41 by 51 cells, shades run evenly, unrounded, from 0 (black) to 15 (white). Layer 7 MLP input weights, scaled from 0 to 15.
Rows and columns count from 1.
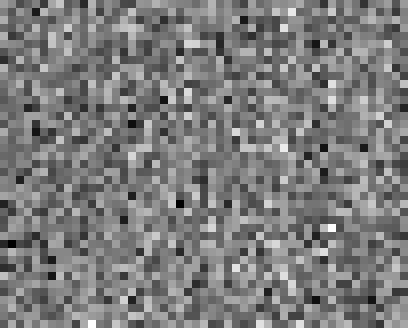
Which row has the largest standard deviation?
31
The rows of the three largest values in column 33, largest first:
41, 16, 30
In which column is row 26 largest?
34
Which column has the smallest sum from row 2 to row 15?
11
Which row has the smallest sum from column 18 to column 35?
3
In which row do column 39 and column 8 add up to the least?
28
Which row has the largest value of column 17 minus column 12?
26
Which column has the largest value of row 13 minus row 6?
42
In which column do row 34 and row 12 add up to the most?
24
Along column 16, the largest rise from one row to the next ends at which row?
13
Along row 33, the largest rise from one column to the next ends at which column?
8
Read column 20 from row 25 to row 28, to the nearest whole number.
7 9 9 7
